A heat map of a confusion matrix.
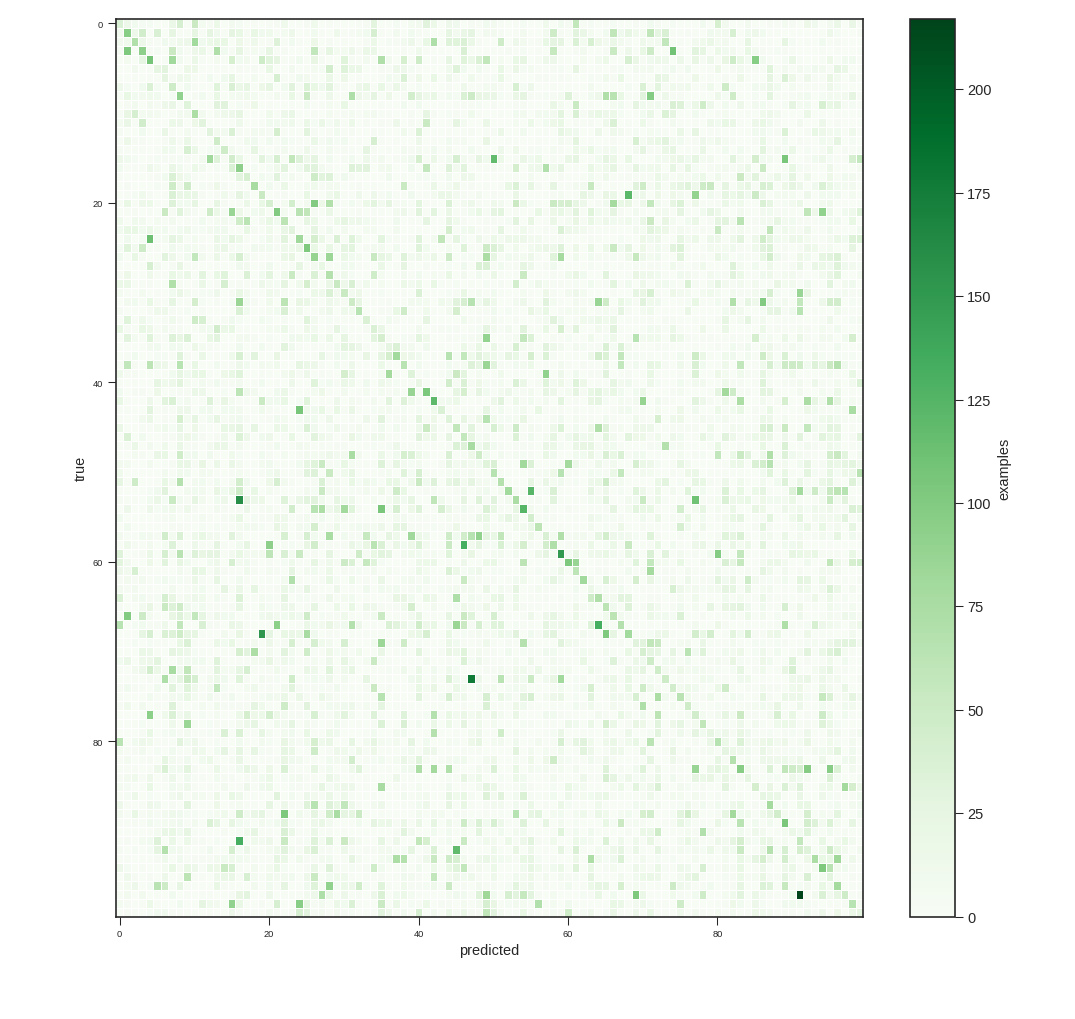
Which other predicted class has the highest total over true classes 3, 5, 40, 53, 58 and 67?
46
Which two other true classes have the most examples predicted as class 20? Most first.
58, 59
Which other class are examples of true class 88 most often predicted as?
22
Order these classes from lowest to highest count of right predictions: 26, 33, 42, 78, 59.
33, 78, 26, 42, 59
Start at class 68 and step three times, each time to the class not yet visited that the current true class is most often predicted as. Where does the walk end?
4
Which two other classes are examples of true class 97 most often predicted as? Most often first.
91, 69
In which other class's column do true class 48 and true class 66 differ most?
1
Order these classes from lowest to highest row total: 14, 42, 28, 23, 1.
14, 23, 28, 1, 42
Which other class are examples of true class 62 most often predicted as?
23
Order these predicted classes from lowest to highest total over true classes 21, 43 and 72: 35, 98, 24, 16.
35, 16, 98, 24
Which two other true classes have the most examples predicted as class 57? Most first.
39, 16
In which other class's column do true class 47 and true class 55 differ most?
73
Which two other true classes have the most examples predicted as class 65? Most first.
68, 8
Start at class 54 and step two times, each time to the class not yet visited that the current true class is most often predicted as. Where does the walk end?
49
